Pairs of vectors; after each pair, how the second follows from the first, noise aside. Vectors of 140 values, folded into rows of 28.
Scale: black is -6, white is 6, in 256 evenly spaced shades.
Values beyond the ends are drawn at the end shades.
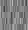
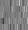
wrapped around, partly zeroed.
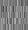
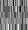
wrapped around, negated, scaled up.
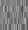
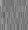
wrapped around, negated, shrunk.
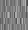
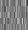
copied.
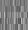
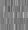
reversed, partly zeroed.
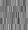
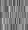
reversed, negated.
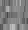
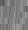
wrapped around, negated, shrunk.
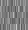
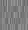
reversed, shrunk.
